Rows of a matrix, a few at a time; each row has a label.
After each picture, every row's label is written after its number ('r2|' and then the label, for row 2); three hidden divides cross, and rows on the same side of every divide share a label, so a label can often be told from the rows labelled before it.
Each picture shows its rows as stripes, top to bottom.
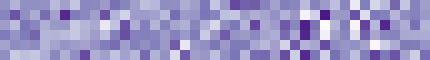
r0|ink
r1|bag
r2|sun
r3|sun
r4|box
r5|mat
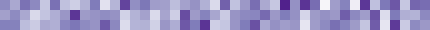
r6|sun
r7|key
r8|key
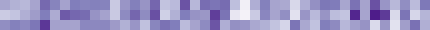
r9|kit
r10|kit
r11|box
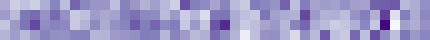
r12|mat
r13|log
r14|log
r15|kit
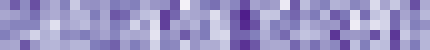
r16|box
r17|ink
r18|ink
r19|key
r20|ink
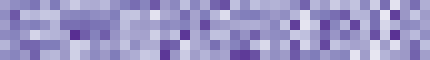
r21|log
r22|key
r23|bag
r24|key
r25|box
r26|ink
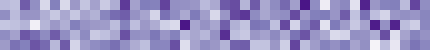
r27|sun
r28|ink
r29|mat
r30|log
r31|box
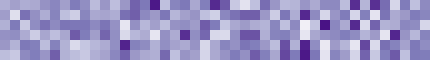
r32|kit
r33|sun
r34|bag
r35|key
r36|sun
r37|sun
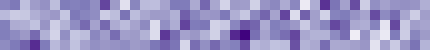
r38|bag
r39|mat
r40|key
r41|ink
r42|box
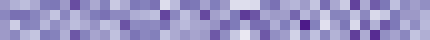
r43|kit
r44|ink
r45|sun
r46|kit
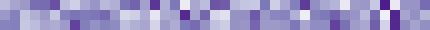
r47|log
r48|key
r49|key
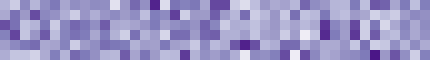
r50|kit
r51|box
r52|bag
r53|bag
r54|ink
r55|mat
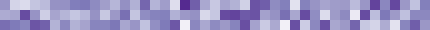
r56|mat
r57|sun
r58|box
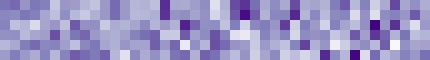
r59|ink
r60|ink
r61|mat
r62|kit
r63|log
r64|bag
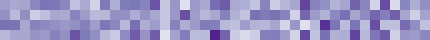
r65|log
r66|mat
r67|bag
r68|kit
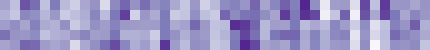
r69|sun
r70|sun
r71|ink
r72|ink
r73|ink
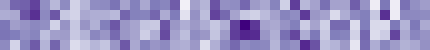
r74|box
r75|log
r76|ink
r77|ink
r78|sun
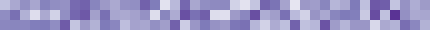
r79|kit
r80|key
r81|box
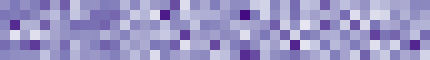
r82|box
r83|ink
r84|bag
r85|mat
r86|box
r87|ink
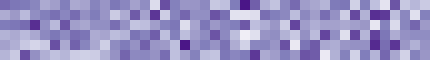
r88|ink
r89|kit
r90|box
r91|kit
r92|mat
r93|sun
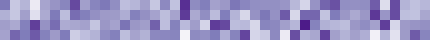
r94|key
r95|mat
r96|log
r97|box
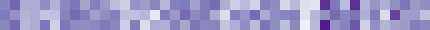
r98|bag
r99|key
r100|bag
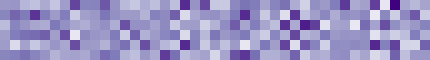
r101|key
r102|box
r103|sun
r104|box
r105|mat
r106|ink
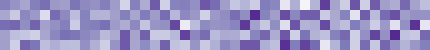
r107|bag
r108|sun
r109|box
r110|mat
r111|sun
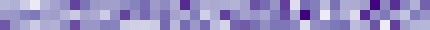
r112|mat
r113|sun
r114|key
